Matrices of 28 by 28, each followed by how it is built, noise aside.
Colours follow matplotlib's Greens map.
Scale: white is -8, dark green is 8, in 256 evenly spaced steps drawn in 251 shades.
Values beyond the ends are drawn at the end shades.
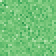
diagonal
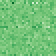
uneven rows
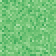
repeating rows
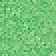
diagonal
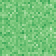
repeating rows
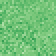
lower triangular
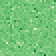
sparse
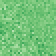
lower triangular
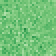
lower triangular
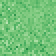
lower triangular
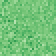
lower triangular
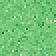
sparse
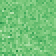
lower triangular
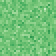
repeating rows
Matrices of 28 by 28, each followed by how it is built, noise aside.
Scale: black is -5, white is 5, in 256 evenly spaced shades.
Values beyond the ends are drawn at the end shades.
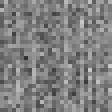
blocks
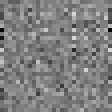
low rank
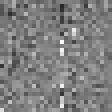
uneven columns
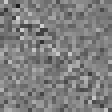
banded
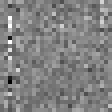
uneven columns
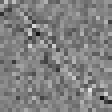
banded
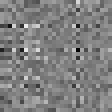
low rank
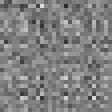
low rank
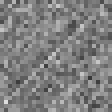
Hankel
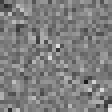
banded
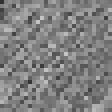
Hankel
